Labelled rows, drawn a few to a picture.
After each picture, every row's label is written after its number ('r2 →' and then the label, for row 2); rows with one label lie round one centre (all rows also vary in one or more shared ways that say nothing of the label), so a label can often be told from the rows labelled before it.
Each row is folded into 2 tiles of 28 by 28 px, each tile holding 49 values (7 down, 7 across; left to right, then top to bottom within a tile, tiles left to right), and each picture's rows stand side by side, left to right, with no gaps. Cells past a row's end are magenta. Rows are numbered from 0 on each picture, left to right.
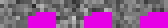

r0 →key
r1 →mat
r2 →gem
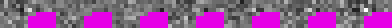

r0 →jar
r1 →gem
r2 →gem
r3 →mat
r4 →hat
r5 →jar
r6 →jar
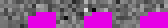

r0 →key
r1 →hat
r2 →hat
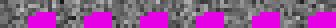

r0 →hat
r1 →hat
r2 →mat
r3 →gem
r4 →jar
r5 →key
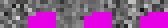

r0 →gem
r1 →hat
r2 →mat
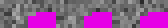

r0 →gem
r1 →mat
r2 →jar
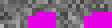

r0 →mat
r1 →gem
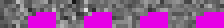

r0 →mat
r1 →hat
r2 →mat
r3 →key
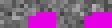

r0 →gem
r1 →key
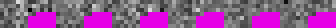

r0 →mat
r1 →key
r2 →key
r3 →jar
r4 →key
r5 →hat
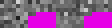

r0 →jar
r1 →jar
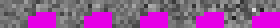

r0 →key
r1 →key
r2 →key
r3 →hat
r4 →hat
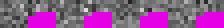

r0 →key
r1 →jar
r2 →hat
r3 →jar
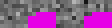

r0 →hat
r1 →jar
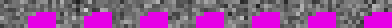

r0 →hat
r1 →jar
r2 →mat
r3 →mat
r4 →key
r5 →hat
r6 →key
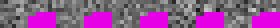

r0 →hat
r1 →jar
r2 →gem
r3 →key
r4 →jar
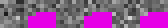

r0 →key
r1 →jar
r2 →gem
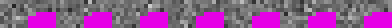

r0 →gem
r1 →jar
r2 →key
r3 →mat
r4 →jar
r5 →jar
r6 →gem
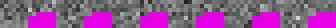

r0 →hat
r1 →gem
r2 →jar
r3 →key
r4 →key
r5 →gem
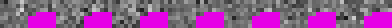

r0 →hat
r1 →key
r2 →key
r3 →jar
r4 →hat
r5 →hat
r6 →mat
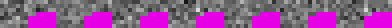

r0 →mat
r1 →gem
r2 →mat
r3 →hat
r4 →mat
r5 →jar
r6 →hat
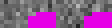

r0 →hat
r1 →key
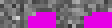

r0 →gem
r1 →mat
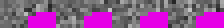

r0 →key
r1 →mat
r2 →hat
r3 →hat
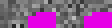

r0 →mat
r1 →gem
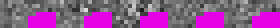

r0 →gem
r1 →jar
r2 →key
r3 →key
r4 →gem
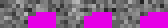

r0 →key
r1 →gem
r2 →jar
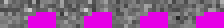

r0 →jar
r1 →jar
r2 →gem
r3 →hat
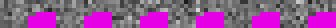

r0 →gem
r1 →jar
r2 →mat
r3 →hat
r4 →key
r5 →jar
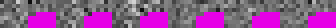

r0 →jar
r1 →mat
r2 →mat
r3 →gem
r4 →jar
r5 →jar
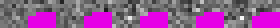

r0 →gem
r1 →hat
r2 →gem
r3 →jar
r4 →mat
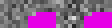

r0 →gem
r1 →gem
